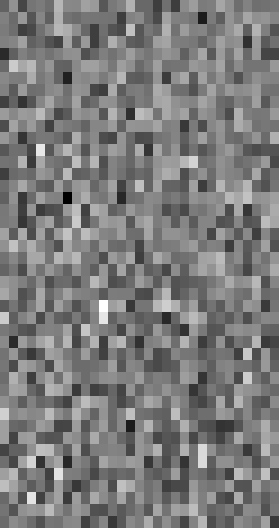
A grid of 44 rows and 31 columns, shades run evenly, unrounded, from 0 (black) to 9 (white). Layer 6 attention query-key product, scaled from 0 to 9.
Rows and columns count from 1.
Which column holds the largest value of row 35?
1
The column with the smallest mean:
24
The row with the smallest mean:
30
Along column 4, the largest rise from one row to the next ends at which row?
42
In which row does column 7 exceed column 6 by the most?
40
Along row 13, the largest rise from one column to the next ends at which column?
5
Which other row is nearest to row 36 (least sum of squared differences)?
19
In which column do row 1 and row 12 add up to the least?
3
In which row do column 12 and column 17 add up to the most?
26
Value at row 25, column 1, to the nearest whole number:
6
